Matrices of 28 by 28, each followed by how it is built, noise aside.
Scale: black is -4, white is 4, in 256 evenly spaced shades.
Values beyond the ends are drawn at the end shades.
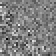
lower triangular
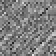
Hankel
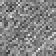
Hankel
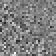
lower triangular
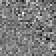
upper triangular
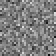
repeating rows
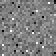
sparse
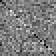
diagonal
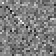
diagonal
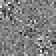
block diagonal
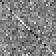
diagonal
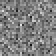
repeating rows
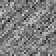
Hankel
